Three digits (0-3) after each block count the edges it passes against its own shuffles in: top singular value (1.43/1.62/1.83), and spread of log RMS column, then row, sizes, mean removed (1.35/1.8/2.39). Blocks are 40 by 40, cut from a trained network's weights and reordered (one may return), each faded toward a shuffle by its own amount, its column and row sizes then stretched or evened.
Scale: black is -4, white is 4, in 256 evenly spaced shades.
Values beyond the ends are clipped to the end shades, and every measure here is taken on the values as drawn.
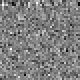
1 0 2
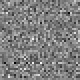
0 0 2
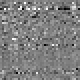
1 1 3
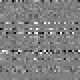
2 0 3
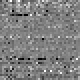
1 0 3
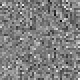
0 2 1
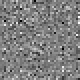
0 2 2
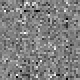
0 2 1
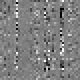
0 3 1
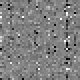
0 2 0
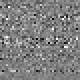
0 0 3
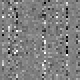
0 3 1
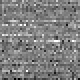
2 0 2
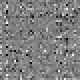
0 2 1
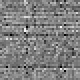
3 1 2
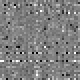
1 1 2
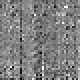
2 2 2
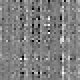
3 3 2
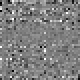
0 2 3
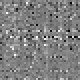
0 1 2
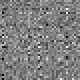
1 2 2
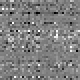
1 1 3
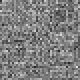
2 0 1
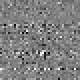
1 1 3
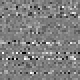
0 0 3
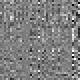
3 3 1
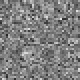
1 1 1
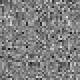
2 2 1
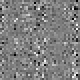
1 3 2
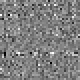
0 0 2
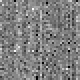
1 1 0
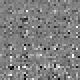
0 2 3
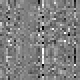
3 3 0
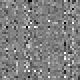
1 3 1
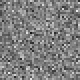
0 1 0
